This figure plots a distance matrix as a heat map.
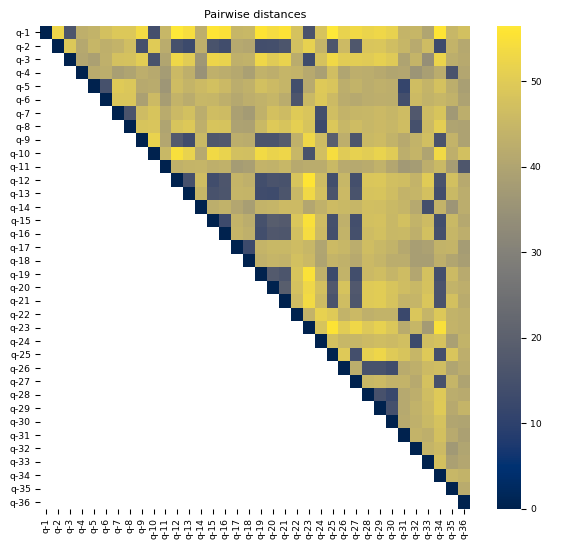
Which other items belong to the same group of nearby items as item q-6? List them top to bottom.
q-5, q-22, q-31
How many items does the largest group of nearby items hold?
12
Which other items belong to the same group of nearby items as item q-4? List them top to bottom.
q-35
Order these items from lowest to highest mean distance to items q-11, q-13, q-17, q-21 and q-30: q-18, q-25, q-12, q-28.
q-12, q-25, q-18, q-28
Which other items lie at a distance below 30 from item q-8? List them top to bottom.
q-7, q-24, q-32
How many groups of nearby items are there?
9
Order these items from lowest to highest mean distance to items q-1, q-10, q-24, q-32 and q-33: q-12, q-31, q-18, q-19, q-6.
q-18, q-31, q-6, q-19, q-12
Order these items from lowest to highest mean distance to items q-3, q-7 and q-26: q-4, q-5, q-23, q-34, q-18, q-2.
q-23, q-4, q-18, q-5, q-2, q-34
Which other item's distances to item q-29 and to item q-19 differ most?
q-25
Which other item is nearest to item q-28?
q-30
